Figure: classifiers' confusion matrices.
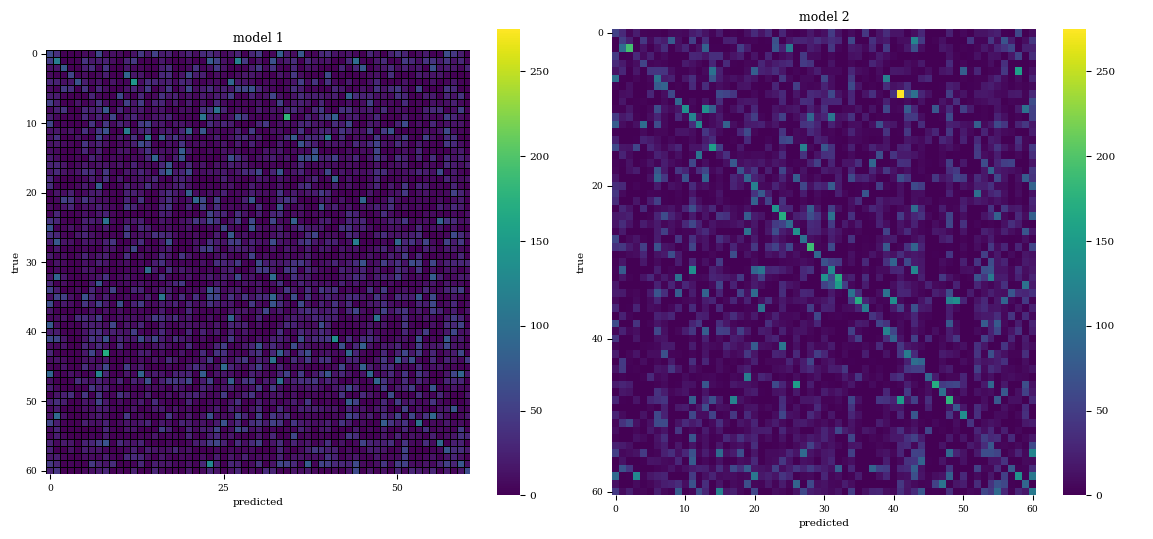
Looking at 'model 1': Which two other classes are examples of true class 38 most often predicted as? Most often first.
47, 26
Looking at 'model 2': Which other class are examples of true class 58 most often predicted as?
3
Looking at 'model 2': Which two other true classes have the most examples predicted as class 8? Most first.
1, 29
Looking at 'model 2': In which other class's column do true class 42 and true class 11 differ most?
31
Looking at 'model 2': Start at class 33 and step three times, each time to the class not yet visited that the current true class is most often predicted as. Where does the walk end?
40
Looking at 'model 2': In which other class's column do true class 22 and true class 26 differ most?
19
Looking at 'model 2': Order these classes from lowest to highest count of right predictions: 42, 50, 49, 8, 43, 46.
8, 49, 43, 42, 50, 46
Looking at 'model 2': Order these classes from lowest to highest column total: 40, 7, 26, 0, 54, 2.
2, 40, 26, 7, 0, 54
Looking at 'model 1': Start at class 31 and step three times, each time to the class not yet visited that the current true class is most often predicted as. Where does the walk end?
7
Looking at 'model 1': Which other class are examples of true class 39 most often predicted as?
0
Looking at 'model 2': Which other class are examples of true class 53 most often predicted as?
11
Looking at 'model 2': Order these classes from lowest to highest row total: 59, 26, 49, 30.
49, 30, 26, 59
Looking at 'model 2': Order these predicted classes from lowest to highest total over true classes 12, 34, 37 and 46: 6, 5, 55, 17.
5, 17, 55, 6
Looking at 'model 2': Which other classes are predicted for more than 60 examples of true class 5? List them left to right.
14, 20, 50, 58
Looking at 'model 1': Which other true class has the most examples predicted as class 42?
45
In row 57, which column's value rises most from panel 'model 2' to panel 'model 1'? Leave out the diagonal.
51
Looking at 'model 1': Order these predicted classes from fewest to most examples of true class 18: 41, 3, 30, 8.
3, 30, 8, 41
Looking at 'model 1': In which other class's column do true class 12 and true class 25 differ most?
40
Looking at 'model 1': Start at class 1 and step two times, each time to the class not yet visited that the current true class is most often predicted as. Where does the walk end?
44
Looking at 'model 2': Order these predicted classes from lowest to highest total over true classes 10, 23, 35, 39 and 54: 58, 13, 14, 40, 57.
57, 58, 14, 40, 13
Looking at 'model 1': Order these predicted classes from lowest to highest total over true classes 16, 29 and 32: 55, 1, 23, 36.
23, 36, 55, 1
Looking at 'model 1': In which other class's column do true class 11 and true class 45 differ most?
25
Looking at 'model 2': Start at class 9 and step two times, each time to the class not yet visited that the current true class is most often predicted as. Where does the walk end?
15
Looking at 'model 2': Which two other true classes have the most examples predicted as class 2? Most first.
51, 57
